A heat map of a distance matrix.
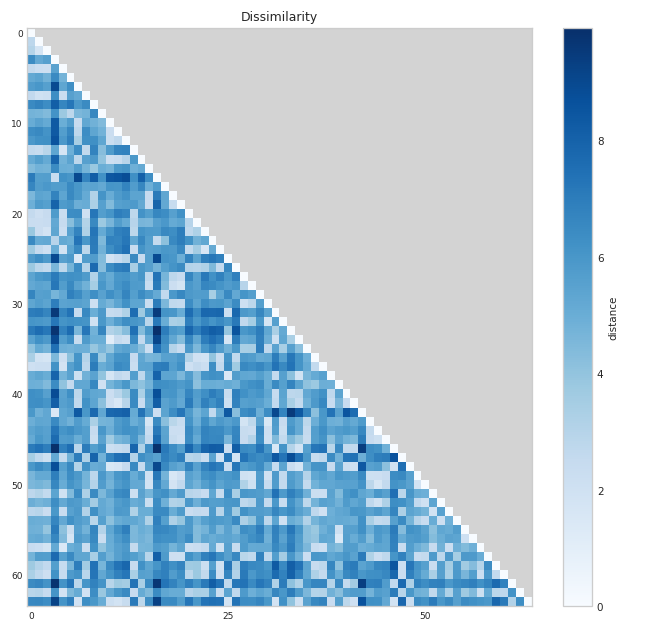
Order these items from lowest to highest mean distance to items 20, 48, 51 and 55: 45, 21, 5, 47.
21, 47, 5, 45
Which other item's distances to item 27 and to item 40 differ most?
61
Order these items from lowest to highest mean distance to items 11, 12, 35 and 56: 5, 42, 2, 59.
5, 2, 59, 42
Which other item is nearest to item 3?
42
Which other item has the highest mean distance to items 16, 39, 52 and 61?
33
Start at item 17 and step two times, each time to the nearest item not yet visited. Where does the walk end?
23
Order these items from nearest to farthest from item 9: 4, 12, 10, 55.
55, 4, 10, 12
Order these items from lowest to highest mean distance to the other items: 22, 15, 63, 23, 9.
15, 9, 22, 63, 23
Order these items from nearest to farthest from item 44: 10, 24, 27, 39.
27, 10, 39, 24
